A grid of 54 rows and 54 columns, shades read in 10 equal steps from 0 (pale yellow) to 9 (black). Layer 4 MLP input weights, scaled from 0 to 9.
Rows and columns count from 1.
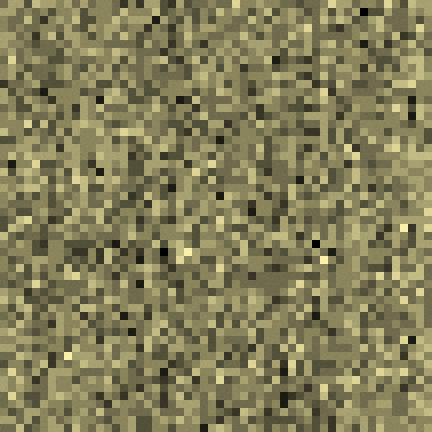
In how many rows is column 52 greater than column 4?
18
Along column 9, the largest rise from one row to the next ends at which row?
46
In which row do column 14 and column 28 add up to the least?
48
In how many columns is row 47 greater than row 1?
21
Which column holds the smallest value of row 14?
50
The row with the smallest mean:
20
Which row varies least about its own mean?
7
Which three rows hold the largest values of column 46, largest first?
2, 6, 9
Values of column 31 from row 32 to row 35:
2 3 5 5
